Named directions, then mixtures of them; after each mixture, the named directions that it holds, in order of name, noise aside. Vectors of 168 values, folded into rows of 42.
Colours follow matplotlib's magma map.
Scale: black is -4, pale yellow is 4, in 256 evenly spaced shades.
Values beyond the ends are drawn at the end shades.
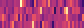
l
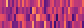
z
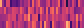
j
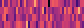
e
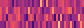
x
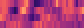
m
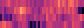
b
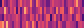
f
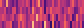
j, z.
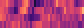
m.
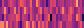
f.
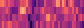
b, m.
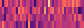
b, e.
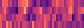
f, m, z.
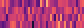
f, x.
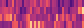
b, z.
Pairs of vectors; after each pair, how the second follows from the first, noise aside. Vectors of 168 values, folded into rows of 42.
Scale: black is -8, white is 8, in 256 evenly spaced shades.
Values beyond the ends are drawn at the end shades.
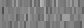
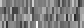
wrapped around, negated, scaled up.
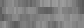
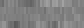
partly zeroed.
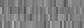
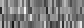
negated, scaled up.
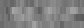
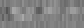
partly zeroed.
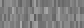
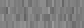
reversed, negated, shrunk.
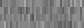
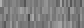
negated.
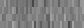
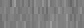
reversed, negated, shrunk.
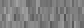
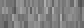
wrapped around, negated.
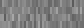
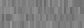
reversed, negated, shrunk.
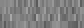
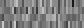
wrapped around, negated, scaled up.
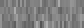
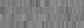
reversed, negated, shrunk.
